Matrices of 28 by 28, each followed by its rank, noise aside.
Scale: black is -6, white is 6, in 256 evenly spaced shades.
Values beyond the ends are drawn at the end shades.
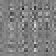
two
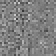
four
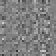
three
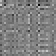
two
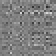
two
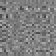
four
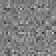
five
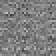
four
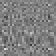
four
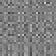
three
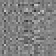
three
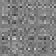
two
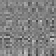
three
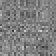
three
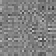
four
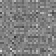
five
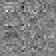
four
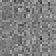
four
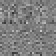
four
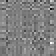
three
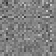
three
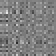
two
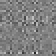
two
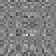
three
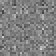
five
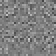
four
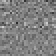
three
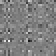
two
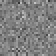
five
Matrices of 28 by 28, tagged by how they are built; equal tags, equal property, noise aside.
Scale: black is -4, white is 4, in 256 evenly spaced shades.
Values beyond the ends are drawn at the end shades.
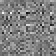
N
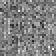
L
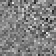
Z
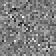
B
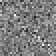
B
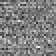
L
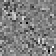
B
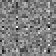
N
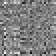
N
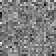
N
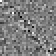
B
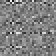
N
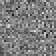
N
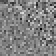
Z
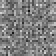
L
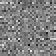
N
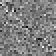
B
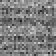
L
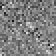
B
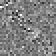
B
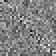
B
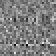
N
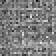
L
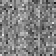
L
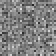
L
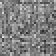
L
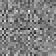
N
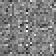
N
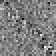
B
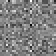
N
